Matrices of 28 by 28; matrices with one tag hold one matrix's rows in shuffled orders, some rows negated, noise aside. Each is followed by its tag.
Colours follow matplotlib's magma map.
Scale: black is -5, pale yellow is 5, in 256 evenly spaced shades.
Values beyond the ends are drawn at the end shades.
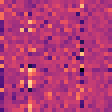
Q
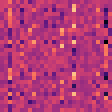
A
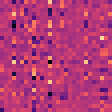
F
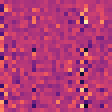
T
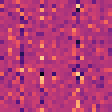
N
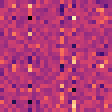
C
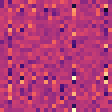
A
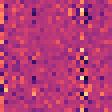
T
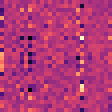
Q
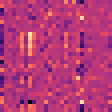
Q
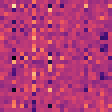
F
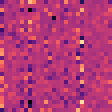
Q
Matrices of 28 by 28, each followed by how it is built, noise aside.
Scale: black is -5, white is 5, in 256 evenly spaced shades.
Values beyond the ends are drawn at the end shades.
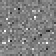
sparse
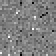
sparse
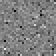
sparse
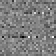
uneven rows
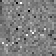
sparse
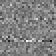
uneven rows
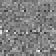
uneven rows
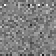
uneven rows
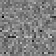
uneven rows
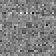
uneven rows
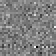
uneven rows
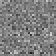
uneven rows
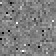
sparse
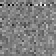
uneven rows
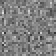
low rank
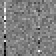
uneven columns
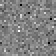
sparse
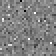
sparse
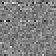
uneven rows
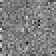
uneven columns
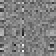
low rank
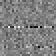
uneven rows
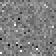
sparse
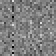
uneven columns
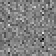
uneven columns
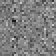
uneven columns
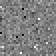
sparse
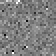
sparse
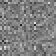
low rank
